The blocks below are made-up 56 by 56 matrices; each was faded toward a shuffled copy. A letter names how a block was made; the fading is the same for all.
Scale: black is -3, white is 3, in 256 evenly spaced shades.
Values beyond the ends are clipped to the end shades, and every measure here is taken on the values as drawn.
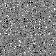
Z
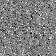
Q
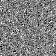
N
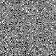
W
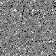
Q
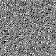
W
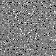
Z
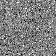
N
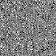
W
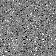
Q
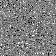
Q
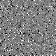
Z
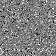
Q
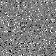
Z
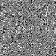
W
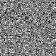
W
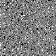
W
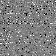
Z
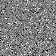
Q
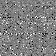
Z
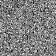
N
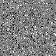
W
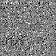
W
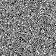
N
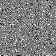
Q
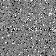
Z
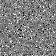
Q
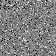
Q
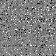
Z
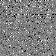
Z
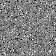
Q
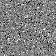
Q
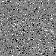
Z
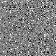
W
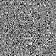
W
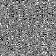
W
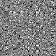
W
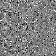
W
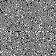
Z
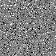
Z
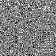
W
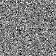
N
